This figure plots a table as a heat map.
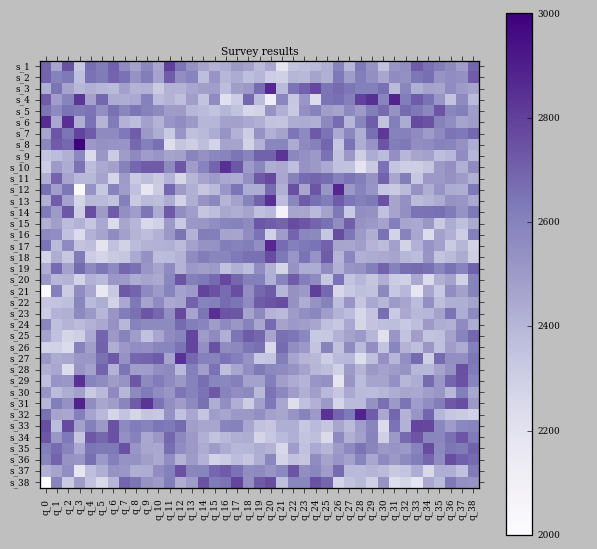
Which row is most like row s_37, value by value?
s_20
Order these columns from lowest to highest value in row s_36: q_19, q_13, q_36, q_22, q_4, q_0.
q_22, q_19, q_13, q_0, q_4, q_36
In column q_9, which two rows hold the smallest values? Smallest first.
s_12, s_15
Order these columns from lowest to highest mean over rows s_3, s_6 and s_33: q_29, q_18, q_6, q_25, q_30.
q_30, q_18, q_25, q_6, q_29
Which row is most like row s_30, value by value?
s_24
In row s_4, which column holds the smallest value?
q_20
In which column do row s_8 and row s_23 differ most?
q_15
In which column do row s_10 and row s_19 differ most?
q_16
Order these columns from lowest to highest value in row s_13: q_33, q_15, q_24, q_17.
q_33, q_17, q_15, q_24
